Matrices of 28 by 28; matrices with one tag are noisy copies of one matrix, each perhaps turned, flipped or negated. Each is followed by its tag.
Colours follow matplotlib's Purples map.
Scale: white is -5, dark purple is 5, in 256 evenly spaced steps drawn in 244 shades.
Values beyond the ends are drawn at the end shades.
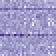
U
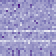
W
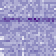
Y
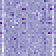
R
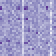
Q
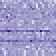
W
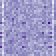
R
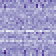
W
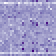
R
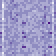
R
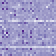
U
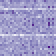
U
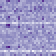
Q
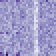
Y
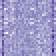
R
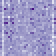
R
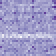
Y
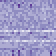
W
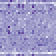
R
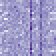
W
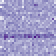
Y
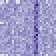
Y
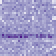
Y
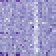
Y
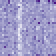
Y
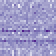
W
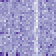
Y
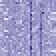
W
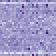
R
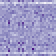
R
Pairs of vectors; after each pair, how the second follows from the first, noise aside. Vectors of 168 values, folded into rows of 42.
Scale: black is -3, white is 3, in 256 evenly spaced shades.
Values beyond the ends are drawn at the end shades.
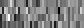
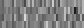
reversed, negated, shrunk.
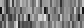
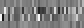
reversed, negated, partly zeroed.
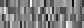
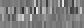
reversed, negated, partly zeroed.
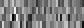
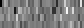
reversed, partly zeroed.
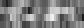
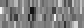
reversed, negated, partly zeroed.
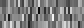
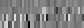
wrapped around, negated, partly zeroed.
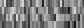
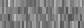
reversed, negated, shrunk.
